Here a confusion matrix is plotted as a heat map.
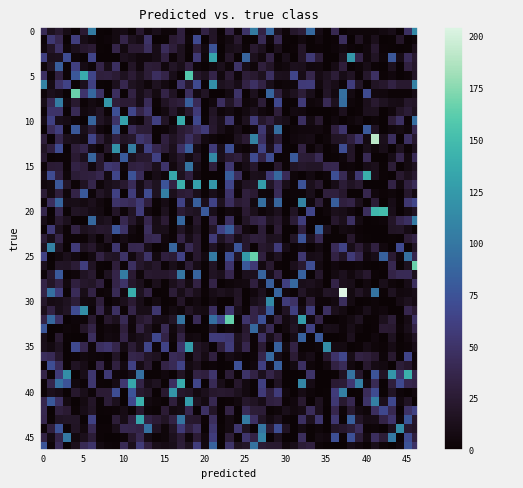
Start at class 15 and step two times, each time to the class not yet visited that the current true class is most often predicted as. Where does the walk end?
5
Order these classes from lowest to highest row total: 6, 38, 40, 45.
40, 45, 6, 38
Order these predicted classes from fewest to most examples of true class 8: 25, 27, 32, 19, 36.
25, 36, 27, 19, 32
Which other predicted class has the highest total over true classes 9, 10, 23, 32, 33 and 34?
17
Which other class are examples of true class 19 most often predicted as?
32
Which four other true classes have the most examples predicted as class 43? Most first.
38, 45, 3, 41
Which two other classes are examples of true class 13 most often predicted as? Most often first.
9, 11
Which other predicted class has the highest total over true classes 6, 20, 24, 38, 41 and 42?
12
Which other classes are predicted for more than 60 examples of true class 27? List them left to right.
2, 10, 17, 19, 32
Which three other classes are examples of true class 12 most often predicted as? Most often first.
41, 26, 6
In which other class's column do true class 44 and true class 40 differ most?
16
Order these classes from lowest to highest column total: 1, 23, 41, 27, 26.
41, 1, 26, 23, 27
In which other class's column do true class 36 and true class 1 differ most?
28
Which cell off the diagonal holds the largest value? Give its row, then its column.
29, 37
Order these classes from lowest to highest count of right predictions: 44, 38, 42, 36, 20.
36, 42, 20, 38, 44
